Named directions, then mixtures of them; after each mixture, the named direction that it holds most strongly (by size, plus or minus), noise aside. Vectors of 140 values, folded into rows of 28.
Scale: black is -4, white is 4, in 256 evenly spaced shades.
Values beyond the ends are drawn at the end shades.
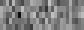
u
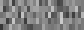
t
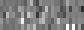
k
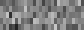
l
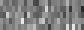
k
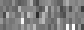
k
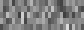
t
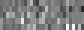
k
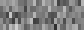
l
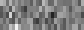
l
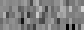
k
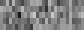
u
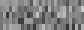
k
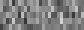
t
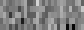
k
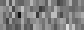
u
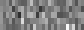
k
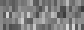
k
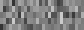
t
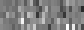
k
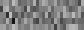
l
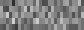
l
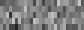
l
